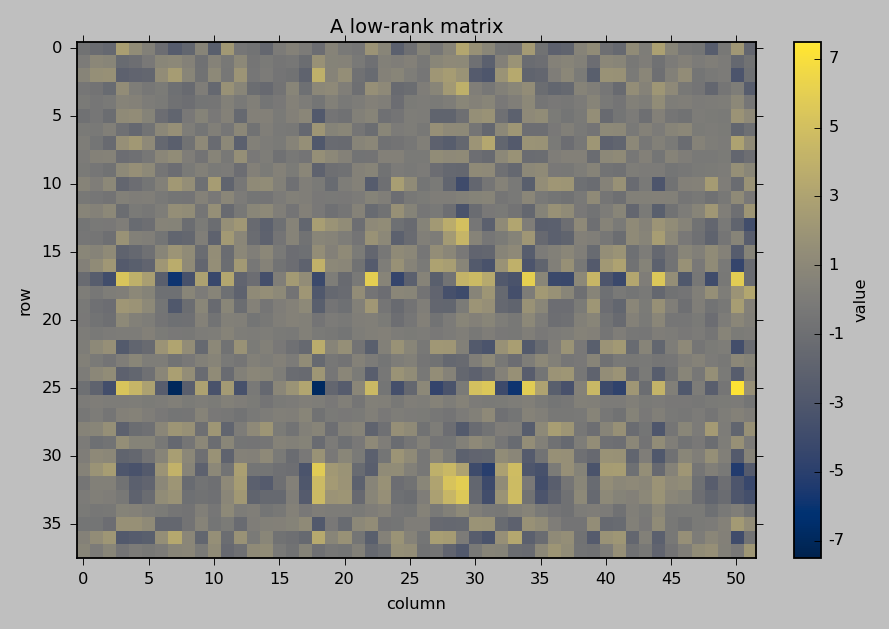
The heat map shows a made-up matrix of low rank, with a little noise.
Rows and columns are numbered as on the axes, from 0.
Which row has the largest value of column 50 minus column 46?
25
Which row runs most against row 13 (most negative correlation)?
18
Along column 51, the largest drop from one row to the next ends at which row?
13
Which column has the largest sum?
29
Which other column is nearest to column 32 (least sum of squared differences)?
40
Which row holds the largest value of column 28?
32
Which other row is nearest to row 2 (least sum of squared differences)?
22
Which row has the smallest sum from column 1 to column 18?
17
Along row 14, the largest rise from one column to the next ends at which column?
11
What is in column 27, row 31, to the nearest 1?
4
